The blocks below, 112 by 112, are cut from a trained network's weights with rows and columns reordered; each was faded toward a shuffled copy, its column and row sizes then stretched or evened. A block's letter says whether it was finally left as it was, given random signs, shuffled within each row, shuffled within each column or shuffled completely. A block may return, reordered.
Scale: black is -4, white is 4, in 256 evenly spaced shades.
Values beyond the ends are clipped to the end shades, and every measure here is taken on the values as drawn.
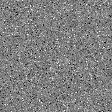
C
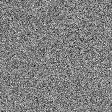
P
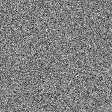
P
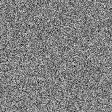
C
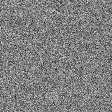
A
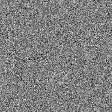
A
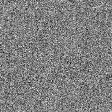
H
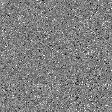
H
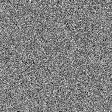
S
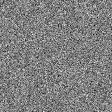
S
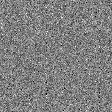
C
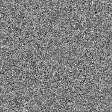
C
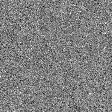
C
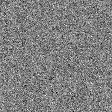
C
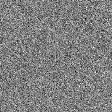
H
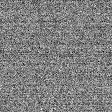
S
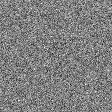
P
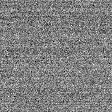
H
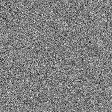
S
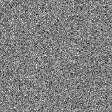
H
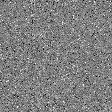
C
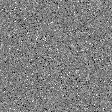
C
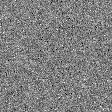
P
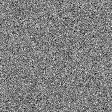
S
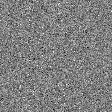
C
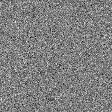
A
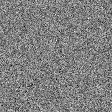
P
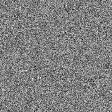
A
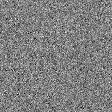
H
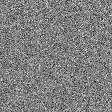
P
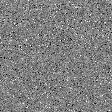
S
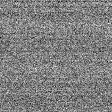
H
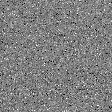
S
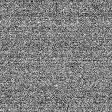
S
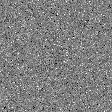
P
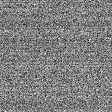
H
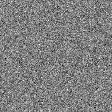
H
